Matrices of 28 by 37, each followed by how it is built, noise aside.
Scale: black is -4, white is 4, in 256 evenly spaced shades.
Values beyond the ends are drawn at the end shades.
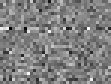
uneven rows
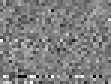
uneven rows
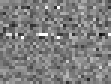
uneven rows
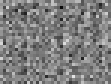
blocks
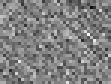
Toeplitz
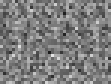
repeating columns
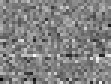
uneven rows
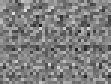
repeating columns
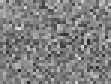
repeating columns
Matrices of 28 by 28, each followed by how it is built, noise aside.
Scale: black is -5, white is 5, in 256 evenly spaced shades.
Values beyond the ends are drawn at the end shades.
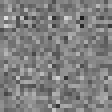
low rank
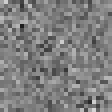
block diagonal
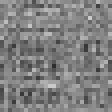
blocks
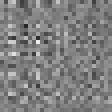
low rank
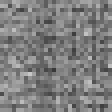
blocks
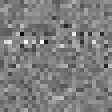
uneven rows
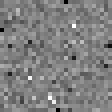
sparse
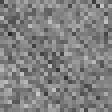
Toeplitz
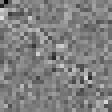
banded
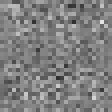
low rank
